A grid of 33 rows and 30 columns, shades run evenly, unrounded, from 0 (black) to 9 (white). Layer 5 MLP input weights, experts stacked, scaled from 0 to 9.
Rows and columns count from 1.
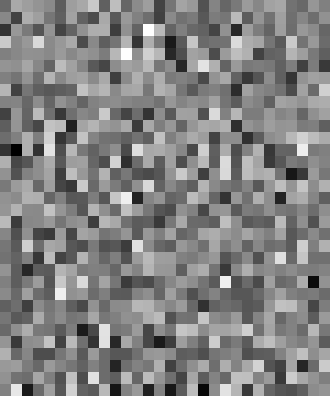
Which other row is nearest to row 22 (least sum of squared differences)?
16
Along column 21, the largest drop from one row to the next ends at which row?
25
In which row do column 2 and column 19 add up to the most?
6
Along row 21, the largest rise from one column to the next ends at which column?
13
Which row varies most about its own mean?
33
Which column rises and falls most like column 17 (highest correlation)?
10
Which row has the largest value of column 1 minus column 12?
14
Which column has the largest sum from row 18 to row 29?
26
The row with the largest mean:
5
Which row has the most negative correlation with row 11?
2
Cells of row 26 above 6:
4
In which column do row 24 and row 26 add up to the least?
29
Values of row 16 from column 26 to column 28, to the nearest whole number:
7 5 7
